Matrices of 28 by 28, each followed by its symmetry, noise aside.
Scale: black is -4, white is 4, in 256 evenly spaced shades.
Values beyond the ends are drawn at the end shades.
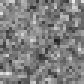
symmetric.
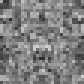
mirrored left to right.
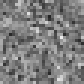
symmetric across the other diagonal.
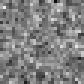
no symmetry.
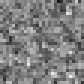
no symmetry.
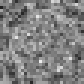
symmetric.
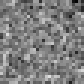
symmetric across the other diagonal.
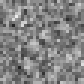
symmetric.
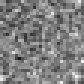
symmetric.
